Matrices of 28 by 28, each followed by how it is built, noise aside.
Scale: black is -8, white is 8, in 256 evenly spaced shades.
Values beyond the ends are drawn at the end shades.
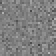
uneven columns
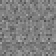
repeating columns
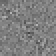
block diagonal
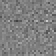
low rank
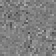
block diagonal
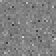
sparse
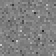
sparse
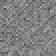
Hankel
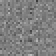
low rank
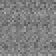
repeating columns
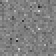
sparse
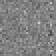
uneven columns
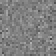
uneven columns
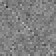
diagonal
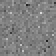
sparse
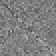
diagonal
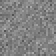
Hankel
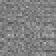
low rank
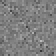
diagonal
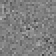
block diagonal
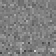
uneven rows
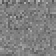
uneven rows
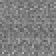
repeating columns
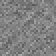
Hankel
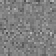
uneven rows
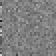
uneven columns
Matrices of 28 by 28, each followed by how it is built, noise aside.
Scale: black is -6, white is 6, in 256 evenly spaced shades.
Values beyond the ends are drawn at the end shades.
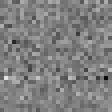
uneven rows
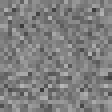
repeating columns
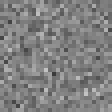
noise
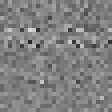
uneven rows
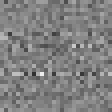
uneven rows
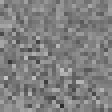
lower triangular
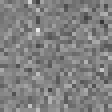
uneven columns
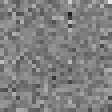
uneven columns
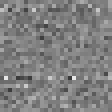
uneven rows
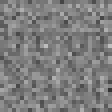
repeating columns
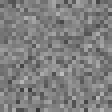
noise
